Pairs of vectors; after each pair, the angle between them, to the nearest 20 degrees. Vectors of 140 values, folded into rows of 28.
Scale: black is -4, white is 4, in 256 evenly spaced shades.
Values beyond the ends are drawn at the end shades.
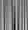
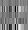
100 degrees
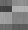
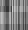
60 degrees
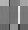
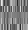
100 degrees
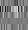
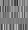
60 degrees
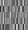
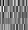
140 degrees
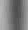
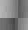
60 degrees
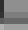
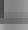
20 degrees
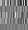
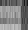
100 degrees
